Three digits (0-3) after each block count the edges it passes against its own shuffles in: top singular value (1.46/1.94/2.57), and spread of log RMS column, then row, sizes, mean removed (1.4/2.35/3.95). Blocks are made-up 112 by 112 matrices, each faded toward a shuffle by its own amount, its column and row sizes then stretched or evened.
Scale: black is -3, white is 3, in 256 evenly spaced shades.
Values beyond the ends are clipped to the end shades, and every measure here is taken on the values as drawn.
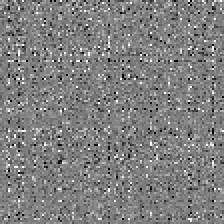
1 2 2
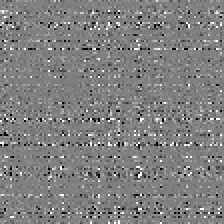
1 2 3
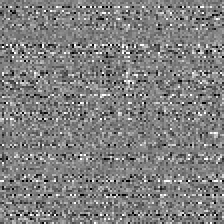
0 1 3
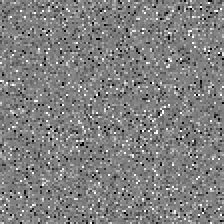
0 0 1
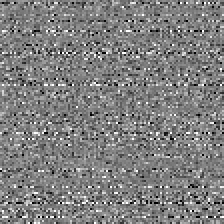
2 0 3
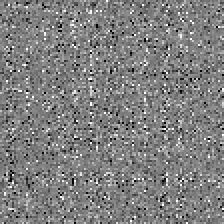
1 2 1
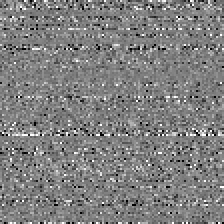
0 0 3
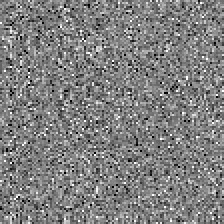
2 1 0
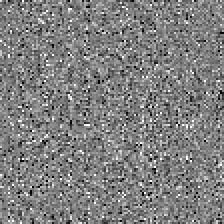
1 2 1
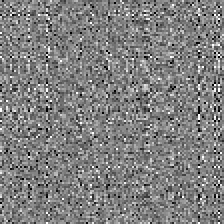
3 2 1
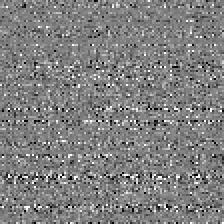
0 1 3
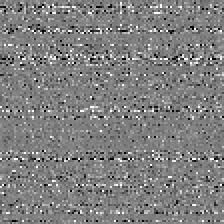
2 0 3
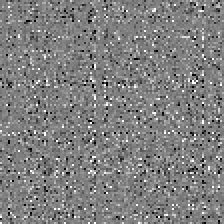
1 2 2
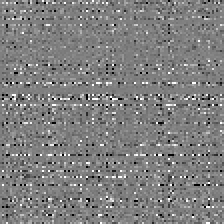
1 2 3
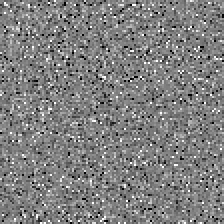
0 0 1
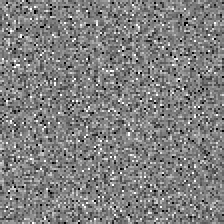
0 1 0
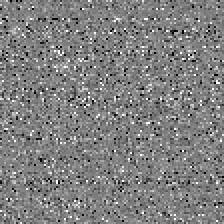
1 0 2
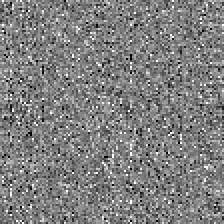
1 2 0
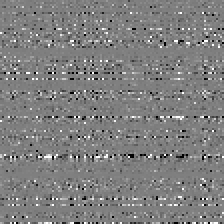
3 1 3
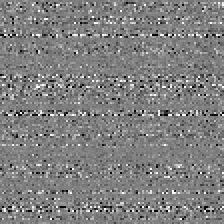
1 0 3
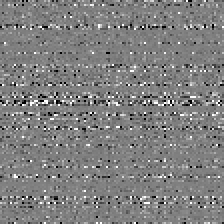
2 1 3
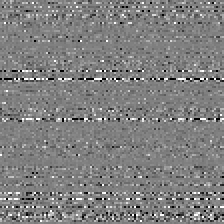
3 0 3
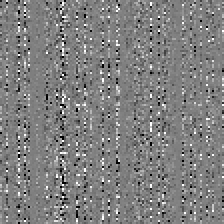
0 3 0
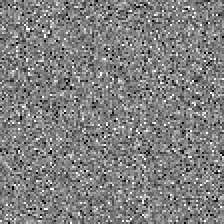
1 0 0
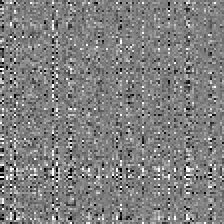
3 3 2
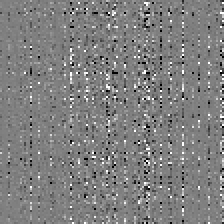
0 3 2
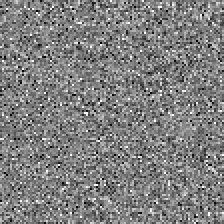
1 0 1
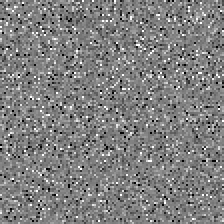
0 0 1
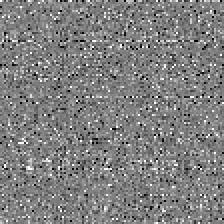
2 0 2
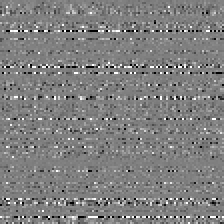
3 0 3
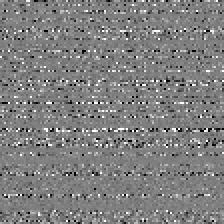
0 0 3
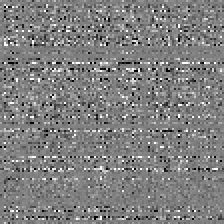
1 2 3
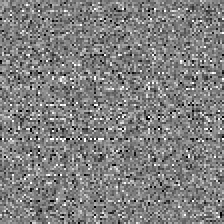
2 1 2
